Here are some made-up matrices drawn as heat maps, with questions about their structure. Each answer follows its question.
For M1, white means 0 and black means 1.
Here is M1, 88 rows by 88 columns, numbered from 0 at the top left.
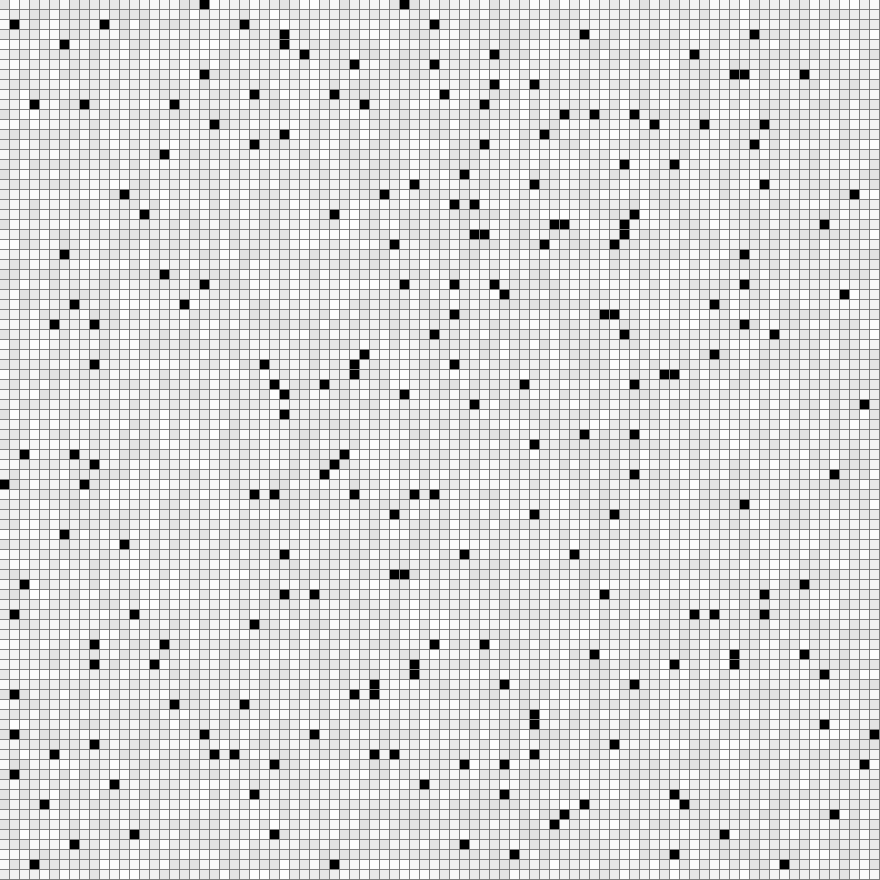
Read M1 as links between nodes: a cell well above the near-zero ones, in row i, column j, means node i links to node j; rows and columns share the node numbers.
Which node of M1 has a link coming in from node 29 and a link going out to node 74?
node 50
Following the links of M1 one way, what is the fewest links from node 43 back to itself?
3
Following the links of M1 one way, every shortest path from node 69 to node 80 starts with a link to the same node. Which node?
node 35
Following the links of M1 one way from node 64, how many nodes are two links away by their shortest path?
9
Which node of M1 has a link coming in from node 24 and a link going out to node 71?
node 61
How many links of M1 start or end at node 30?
4
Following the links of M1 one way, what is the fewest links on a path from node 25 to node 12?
5
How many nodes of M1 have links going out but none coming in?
6
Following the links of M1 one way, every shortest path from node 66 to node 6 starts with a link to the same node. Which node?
node 9
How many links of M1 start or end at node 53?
8
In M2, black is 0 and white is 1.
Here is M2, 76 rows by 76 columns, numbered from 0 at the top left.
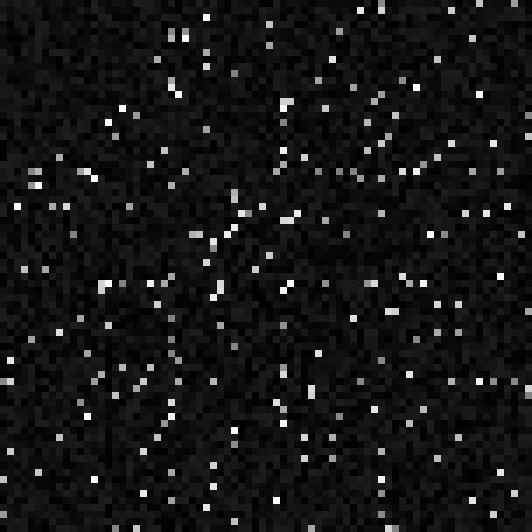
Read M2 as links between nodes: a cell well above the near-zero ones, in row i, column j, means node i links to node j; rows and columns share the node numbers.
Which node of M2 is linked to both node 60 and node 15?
node 40
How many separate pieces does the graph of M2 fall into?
8
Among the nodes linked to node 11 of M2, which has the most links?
node 24
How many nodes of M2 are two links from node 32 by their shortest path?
7
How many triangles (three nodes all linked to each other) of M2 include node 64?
2
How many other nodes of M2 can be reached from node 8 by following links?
5
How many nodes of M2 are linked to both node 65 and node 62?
2
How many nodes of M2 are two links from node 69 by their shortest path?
5
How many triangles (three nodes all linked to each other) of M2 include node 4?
2
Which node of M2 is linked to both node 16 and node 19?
node 75
